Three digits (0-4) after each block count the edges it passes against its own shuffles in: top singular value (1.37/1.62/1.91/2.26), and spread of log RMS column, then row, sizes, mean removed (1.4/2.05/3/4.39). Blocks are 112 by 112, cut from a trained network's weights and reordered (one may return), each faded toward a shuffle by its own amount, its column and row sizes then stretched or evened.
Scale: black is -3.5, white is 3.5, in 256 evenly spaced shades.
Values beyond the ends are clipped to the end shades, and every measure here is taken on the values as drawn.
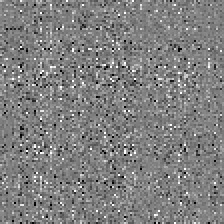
0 3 2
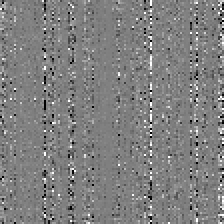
2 4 1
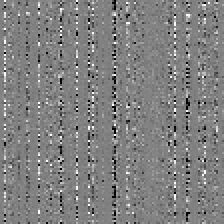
3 4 1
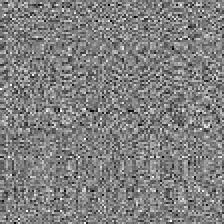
4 0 2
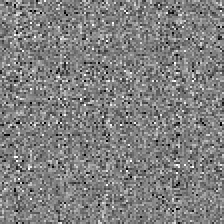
1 2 2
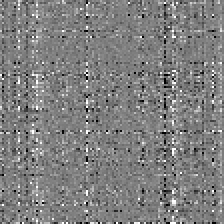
4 3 3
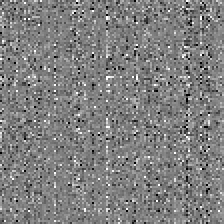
1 3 2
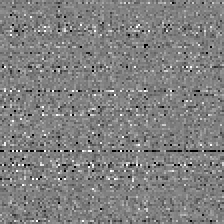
2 1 3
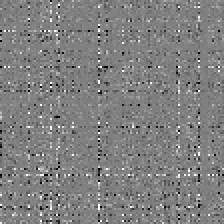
2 3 3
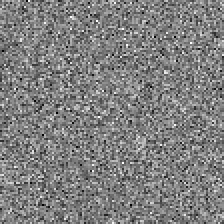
2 0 0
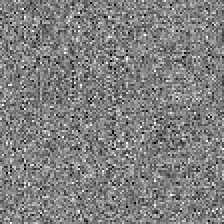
3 2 1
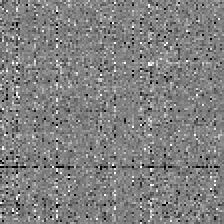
2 3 1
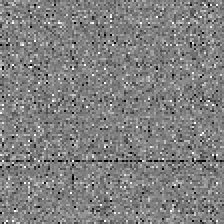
1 2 2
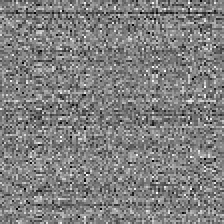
3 2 1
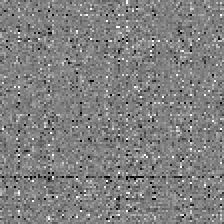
1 2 2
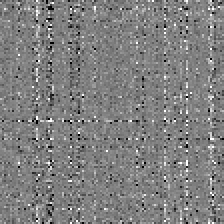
2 3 2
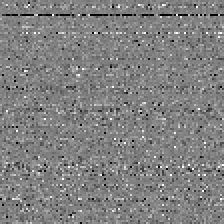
3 0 3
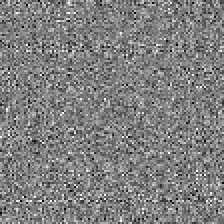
3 1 2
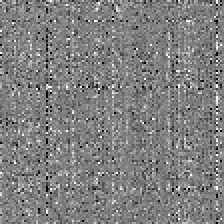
3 3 2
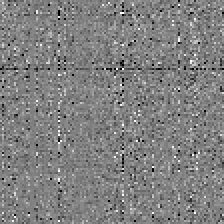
1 3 1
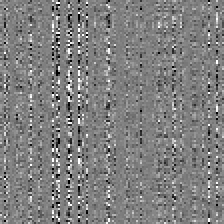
4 4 0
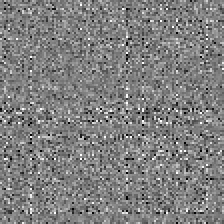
1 2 3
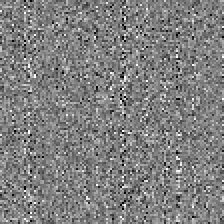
2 3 1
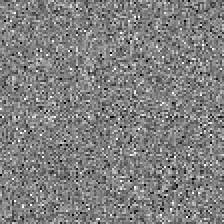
2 1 0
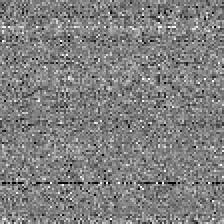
3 1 2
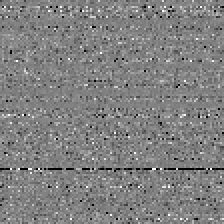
3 0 3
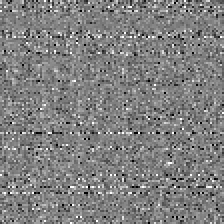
2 0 3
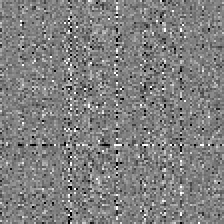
3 3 1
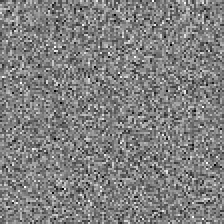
2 1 0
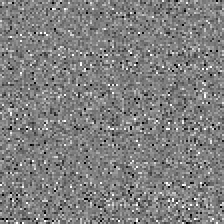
0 1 2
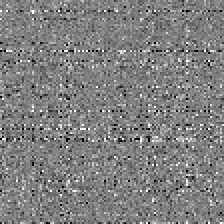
3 2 3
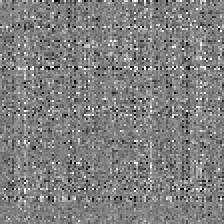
3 2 3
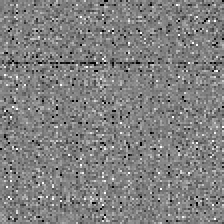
1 2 2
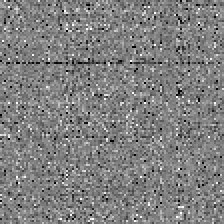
1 2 1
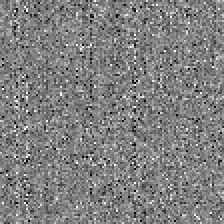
1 2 1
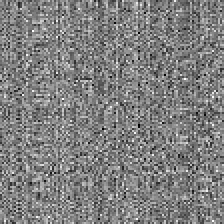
4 0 0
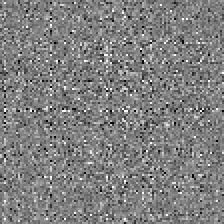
2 2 2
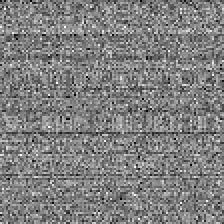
4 0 1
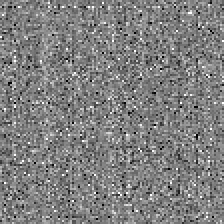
1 1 1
